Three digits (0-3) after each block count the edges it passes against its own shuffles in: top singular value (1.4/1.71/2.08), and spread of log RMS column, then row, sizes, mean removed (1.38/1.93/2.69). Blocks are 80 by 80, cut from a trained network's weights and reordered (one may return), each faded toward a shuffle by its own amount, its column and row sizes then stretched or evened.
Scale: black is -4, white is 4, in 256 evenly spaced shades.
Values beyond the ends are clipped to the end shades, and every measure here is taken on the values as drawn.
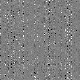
0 3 0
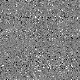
0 2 2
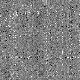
1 1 1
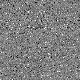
1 0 1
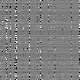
3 3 1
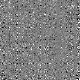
1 3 2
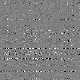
2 1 3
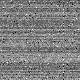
3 0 0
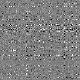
2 2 3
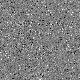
0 0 1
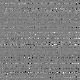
1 1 3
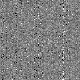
1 2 0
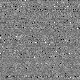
0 0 2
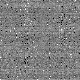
1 2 0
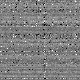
2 1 2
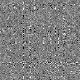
2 2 2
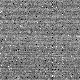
2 1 0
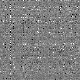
1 2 2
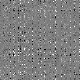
1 3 2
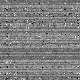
3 1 1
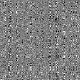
3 3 2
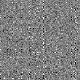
2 2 1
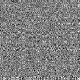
3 0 2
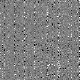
1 3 1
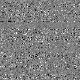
0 1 3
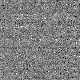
0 1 1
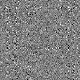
2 2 1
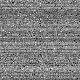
3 0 0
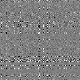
3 2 3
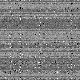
3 1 0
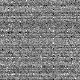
3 2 0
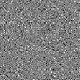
3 1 1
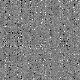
0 2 1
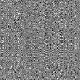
3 2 0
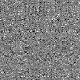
2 0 2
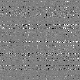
1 2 3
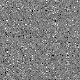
0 2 1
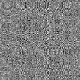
3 2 1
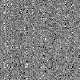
1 2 0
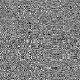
3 1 2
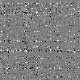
0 2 3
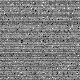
3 0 0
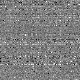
1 1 3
